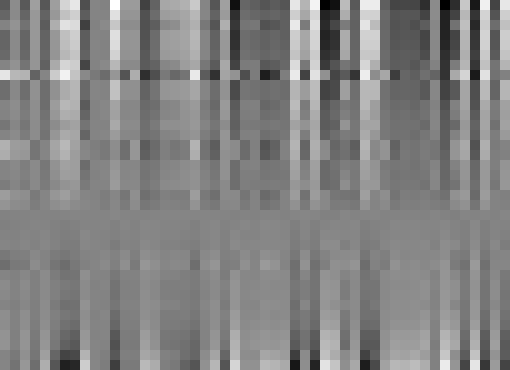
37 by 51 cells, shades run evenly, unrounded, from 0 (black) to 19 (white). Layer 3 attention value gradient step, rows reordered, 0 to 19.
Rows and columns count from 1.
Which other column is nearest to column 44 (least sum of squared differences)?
11
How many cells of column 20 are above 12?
12
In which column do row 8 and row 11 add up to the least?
48
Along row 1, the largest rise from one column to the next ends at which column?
49
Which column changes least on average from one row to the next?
10
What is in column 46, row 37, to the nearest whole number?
11
